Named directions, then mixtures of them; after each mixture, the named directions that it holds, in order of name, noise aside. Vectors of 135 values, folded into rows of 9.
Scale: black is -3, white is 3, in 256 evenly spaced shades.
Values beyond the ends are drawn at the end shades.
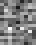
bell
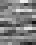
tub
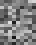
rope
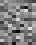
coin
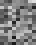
rope.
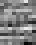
bell, tub.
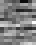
tub.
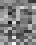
rope.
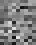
coin, rope.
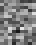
bell, coin.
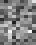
bell, rope.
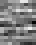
tub.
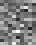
coin.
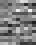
coin, tub.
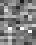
bell.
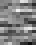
tub.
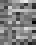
rope, tub.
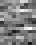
coin, tub.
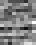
bell, tub.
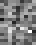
bell, rope.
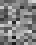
rope.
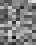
rope.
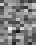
bell, coin.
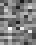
bell.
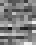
bell, tub.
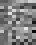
rope, tub.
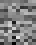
coin, rope.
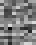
bell, tub.
